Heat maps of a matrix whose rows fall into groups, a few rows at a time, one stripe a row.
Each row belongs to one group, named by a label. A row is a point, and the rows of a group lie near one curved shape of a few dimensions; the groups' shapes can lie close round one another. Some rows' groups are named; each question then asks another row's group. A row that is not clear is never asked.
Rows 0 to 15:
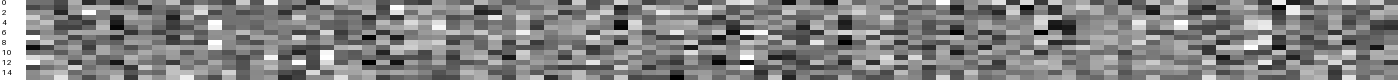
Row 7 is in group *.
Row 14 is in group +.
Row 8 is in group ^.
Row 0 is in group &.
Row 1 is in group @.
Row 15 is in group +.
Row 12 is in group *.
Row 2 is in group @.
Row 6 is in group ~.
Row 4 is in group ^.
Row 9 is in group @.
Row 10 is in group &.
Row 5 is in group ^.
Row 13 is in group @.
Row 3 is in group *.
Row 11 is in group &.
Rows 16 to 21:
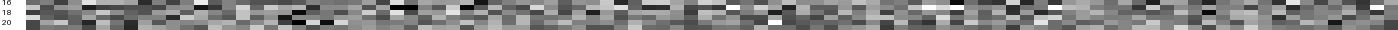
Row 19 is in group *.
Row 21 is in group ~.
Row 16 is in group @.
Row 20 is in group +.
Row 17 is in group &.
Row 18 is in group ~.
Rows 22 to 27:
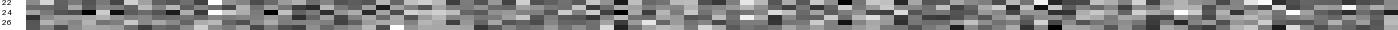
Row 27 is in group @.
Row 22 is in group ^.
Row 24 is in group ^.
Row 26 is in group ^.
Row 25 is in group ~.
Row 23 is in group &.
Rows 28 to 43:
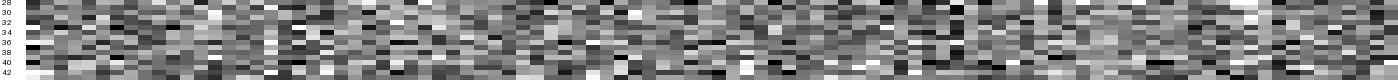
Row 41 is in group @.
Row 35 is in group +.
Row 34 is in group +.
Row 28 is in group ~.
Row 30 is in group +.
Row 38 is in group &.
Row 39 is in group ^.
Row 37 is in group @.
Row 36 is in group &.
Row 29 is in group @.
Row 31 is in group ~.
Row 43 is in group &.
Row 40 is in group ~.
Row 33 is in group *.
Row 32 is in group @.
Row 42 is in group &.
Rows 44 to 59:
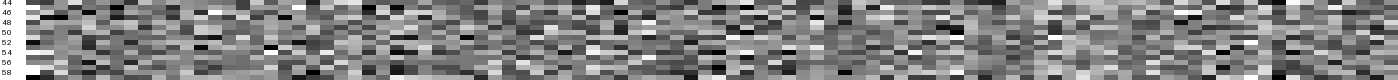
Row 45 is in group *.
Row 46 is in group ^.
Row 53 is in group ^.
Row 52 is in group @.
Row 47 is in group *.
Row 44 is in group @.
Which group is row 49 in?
+
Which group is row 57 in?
&
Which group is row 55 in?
^
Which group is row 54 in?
&
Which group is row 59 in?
@
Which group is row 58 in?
*
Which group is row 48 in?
^
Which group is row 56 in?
+
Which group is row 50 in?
^
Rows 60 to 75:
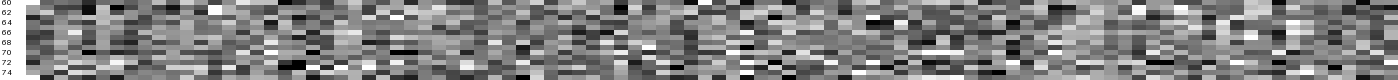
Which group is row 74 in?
@
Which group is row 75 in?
*
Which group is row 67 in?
@
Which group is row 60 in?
*
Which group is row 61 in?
^
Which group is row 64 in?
^
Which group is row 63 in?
~
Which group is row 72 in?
~
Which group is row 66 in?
@
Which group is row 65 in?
^
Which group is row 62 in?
^
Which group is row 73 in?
+
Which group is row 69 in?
^
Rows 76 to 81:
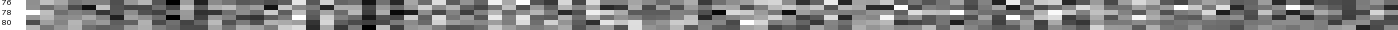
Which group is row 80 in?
~
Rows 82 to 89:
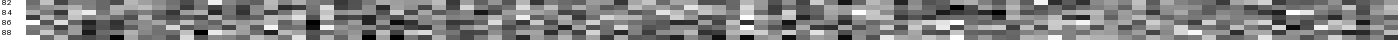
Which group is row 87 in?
&
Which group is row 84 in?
@
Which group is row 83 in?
&
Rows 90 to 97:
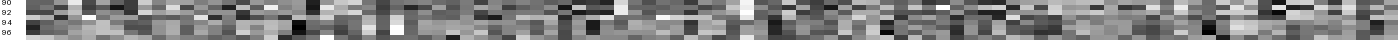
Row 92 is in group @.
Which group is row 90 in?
@
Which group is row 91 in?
&
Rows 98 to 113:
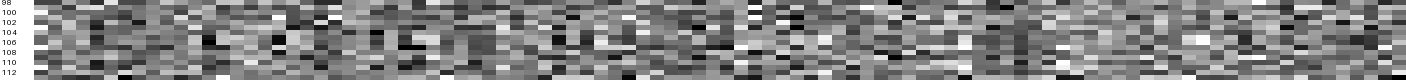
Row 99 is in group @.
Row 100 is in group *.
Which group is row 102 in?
+
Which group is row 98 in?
~
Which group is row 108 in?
^
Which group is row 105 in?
^
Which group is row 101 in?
&
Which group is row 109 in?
~
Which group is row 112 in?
^
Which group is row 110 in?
&
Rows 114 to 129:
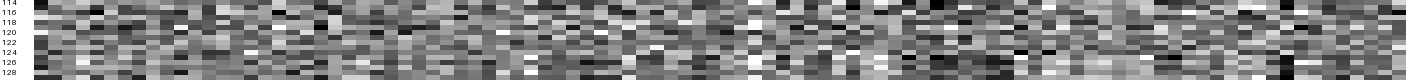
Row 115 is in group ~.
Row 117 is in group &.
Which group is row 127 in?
~
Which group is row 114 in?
~
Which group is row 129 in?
@
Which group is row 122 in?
@
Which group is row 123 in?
^
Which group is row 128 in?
*
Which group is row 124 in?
&
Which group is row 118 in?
~
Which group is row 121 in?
+
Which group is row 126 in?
@
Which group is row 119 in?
&
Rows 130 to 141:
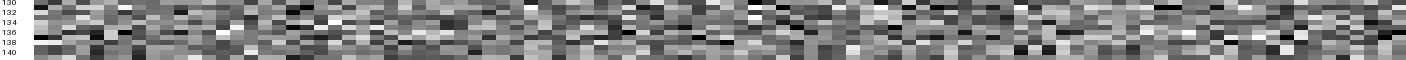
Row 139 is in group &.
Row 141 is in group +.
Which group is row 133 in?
@
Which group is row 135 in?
+
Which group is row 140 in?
&
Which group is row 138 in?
&
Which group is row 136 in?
^
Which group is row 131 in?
~
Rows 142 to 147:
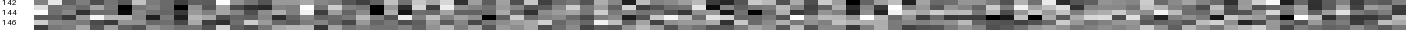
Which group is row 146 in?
&
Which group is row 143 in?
*
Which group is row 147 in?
~
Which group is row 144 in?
*
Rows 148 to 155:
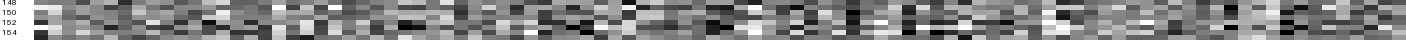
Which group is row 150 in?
^
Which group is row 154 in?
~
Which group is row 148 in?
^
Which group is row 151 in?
^
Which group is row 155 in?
@
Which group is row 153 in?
&
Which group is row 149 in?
&
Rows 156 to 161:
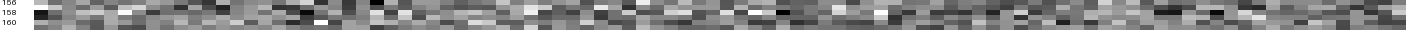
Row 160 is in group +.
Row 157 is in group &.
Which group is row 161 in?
+
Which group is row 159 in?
~
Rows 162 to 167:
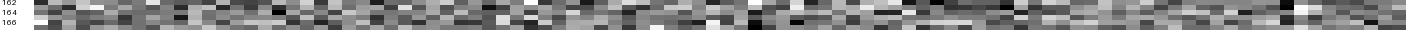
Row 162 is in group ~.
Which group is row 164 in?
^
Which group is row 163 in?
@
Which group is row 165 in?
*
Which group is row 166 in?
*
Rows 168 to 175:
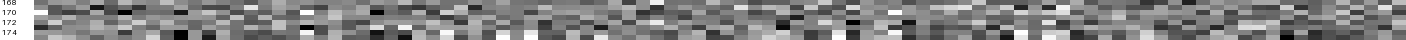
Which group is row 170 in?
*
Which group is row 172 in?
^
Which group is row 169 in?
&
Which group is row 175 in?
*
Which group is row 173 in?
~
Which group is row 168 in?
^
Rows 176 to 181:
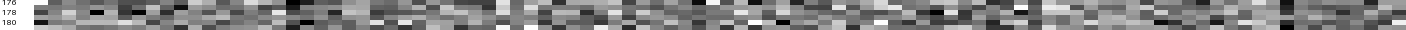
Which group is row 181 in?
*
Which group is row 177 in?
*
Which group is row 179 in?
+
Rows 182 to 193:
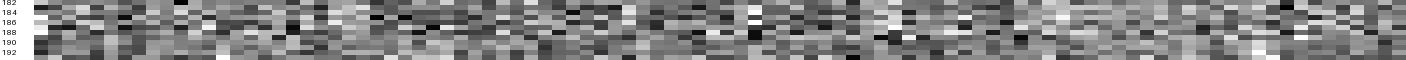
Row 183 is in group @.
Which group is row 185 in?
*
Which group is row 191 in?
~
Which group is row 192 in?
@
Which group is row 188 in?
*
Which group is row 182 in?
*
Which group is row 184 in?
@
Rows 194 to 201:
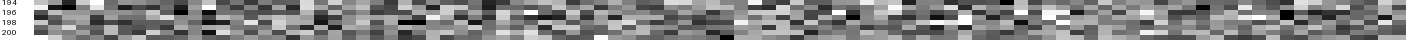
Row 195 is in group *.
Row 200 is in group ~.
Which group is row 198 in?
&
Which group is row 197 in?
~
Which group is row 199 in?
+
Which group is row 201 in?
&
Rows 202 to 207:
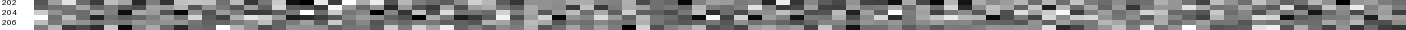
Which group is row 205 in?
*
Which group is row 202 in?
+
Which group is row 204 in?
*
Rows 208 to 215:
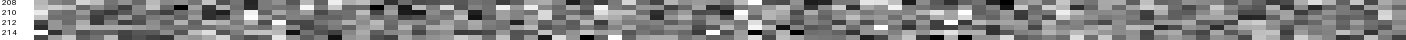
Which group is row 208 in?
@
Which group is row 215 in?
+
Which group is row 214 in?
*
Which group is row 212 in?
@
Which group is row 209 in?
*
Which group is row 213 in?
~
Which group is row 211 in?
&
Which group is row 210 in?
&
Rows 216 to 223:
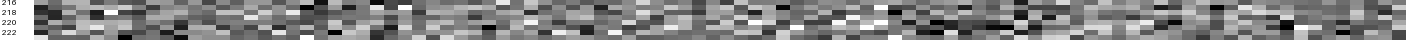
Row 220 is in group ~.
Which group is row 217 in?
~
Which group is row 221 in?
@
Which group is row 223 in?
*
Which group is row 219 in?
&
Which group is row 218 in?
~
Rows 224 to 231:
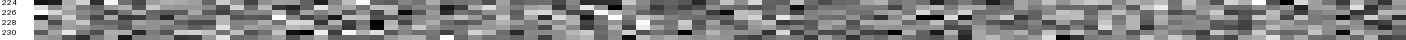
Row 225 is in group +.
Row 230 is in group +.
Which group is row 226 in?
&
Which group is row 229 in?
+
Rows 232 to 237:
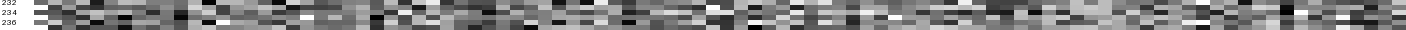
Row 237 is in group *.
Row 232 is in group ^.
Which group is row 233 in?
*
